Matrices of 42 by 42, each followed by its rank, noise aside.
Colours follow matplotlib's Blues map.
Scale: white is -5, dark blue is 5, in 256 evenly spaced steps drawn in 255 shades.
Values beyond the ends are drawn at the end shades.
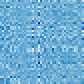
three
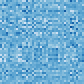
four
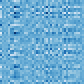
two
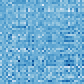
four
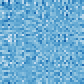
five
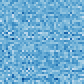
five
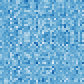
five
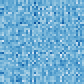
six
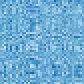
four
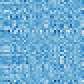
four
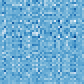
three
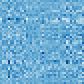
four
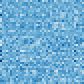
six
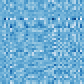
three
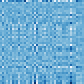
two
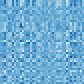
two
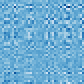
two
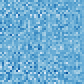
six
